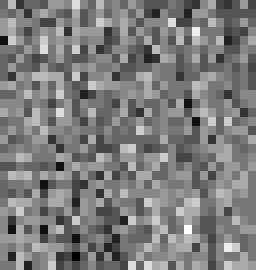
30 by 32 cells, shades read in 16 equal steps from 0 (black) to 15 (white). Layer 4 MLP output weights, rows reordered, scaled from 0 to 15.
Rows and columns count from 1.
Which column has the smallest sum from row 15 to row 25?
15
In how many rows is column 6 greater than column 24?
18
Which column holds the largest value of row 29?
3
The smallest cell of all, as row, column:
29, 10
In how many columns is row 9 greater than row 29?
13
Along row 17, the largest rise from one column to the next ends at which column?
16
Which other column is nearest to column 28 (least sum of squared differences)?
32
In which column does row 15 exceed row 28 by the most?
14
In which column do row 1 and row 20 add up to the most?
2
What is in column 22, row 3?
13
